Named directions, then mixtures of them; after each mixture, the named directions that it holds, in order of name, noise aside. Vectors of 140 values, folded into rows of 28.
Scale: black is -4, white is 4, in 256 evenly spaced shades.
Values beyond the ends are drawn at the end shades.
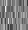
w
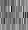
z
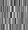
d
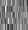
w.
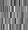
d.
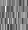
w.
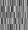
d, w, z.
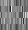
z.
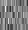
w, z.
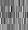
w, z.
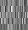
w, z.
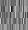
d, w, z.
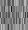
d, w, z.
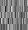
w, z.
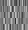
d.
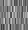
d, z.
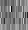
z.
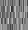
d, w, z.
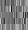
z.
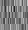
d, w, z.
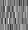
d, w.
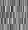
d, w, z.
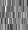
w.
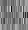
z.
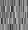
d, w, z.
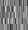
d, w.
